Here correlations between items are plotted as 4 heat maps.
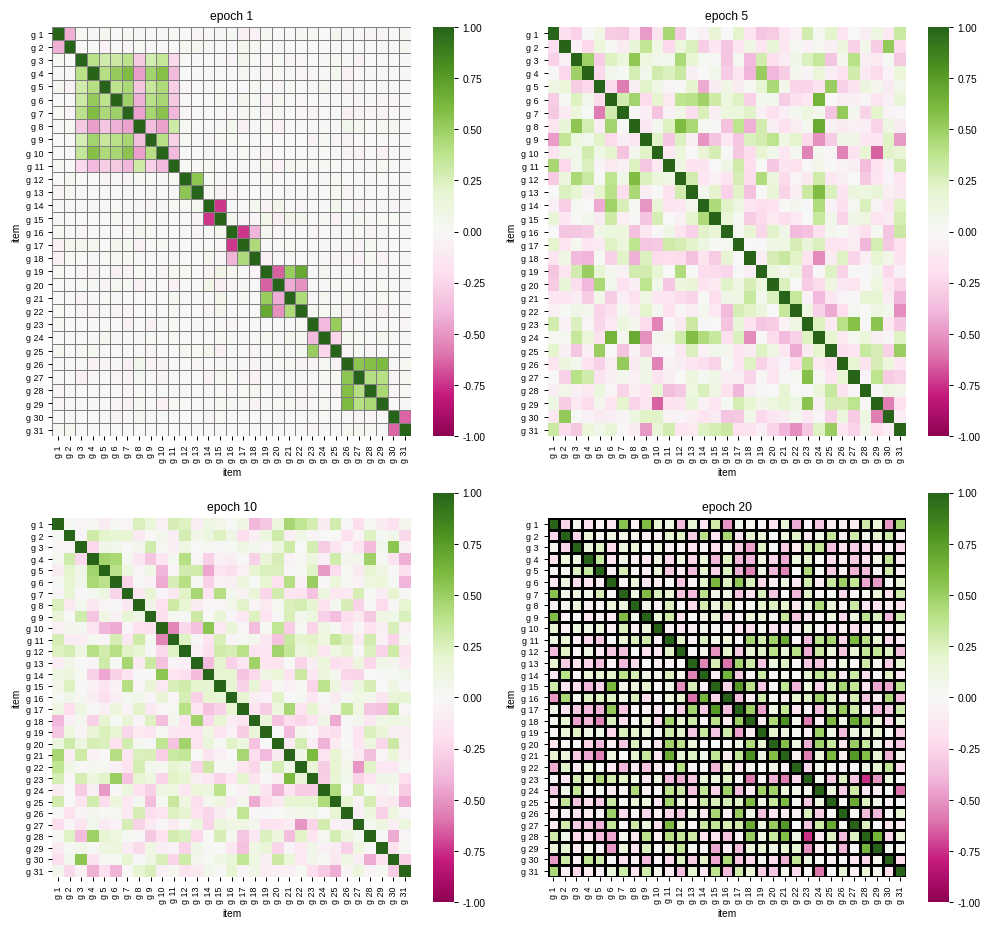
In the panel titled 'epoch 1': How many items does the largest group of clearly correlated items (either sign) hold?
9
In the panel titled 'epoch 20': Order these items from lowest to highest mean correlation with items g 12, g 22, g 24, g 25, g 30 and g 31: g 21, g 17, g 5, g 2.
g 17, g 5, g 21, g 2
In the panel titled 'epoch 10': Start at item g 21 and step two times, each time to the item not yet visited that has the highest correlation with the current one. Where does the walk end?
g 6
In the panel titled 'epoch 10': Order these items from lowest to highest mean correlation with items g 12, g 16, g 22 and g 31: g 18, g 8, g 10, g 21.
g 18, g 10, g 21, g 8
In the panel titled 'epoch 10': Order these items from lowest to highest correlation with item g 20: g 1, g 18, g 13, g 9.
g 18, g 13, g 9, g 1
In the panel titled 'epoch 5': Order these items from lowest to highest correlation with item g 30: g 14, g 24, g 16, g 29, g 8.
g 29, g 16, g 14, g 24, g 8
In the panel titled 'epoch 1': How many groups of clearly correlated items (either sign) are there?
9
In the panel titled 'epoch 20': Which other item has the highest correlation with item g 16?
g 14
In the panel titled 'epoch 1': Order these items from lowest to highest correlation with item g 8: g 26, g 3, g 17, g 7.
g 7, g 3, g 17, g 26
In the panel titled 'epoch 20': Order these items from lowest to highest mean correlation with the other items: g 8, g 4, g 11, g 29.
g 4, g 29, g 8, g 11
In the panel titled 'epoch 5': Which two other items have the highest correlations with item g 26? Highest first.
g 7, g 23
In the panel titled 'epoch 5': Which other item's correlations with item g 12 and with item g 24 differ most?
g 9
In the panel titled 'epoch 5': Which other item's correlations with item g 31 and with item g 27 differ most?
g 23
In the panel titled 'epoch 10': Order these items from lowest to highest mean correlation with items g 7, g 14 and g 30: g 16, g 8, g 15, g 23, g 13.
g 23, g 8, g 13, g 16, g 15
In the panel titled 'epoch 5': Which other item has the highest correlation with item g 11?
g 1
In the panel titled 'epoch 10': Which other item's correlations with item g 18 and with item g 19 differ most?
g 13
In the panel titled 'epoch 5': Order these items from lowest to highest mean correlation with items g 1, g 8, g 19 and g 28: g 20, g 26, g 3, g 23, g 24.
g 26, g 20, g 23, g 3, g 24
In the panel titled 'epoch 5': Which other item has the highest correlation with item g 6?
g 24
